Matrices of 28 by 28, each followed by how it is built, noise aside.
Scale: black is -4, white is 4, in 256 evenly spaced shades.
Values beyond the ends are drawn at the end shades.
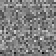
repeating columns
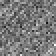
Hankel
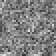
smooth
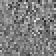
upper triangular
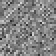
Hankel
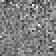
upper triangular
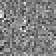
low rank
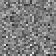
low rank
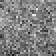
smooth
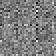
low rank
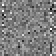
uneven columns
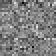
low rank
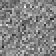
Hankel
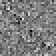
block diagonal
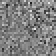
upper triangular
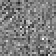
block diagonal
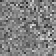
upper triangular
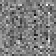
low rank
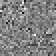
block diagonal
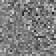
upper triangular
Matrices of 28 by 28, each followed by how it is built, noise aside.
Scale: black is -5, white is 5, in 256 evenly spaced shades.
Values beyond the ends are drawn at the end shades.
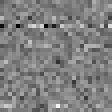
uneven rows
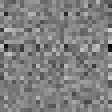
low rank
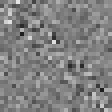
banded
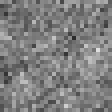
smooth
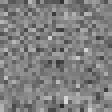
low rank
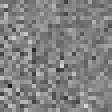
lower triangular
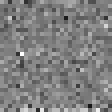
uneven rows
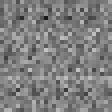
repeating columns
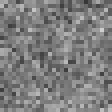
smooth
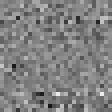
uneven rows
